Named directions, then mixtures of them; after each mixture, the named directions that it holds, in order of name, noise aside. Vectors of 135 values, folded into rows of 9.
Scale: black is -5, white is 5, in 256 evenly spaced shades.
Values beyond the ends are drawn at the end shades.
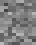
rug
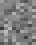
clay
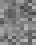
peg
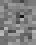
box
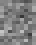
box, clay, peg.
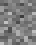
box, clay, rug.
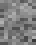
clay, peg.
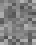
peg.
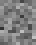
box, clay.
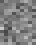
clay.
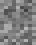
clay, peg, rug.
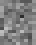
box, clay, peg.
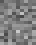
box, clay.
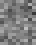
peg.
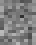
box, clay, peg.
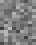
clay.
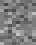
box, rug.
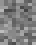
clay, peg, rug.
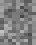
box, clay, peg.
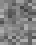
peg.
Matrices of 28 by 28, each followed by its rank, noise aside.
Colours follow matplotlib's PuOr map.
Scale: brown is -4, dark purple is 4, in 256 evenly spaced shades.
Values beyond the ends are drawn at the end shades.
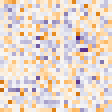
eight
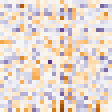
six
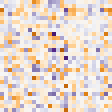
five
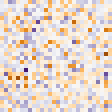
seven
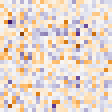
five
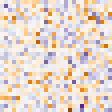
eight
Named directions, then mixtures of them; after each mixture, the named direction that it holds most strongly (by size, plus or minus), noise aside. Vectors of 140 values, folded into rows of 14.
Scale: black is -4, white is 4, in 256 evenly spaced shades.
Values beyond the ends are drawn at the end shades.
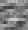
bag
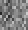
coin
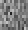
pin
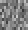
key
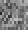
coin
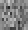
pin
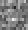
bag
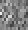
coin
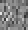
coin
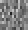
key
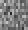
pin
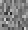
pin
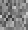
coin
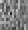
pin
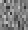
pin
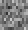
coin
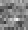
bag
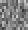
key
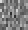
key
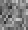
coin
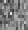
pin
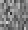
pin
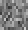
coin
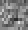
bag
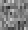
pin
